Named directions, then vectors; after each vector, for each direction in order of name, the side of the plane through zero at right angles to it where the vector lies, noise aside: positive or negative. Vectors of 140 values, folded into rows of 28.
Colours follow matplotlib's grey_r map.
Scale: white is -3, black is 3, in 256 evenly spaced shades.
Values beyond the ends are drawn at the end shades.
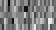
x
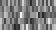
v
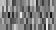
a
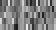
negative, positive, negative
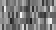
positive, positive, positive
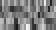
negative, positive, negative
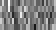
positive, positive, negative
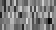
negative, negative, negative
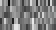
positive, negative, positive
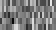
positive, negative, positive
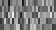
negative, negative, positive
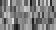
negative, positive, negative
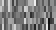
positive, negative, negative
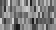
negative, positive, negative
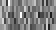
positive, positive, negative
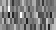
positive, positive, negative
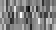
positive, positive, positive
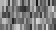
positive, negative, positive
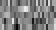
negative, positive, negative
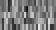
negative, positive, positive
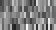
negative, positive, positive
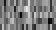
negative, negative, negative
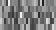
positive, positive, negative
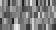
positive, negative, positive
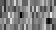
negative, negative, negative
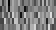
negative, negative, positive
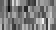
negative, positive, positive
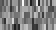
negative, positive, negative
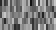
negative, positive, negative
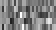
positive, positive, positive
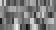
positive, negative, positive
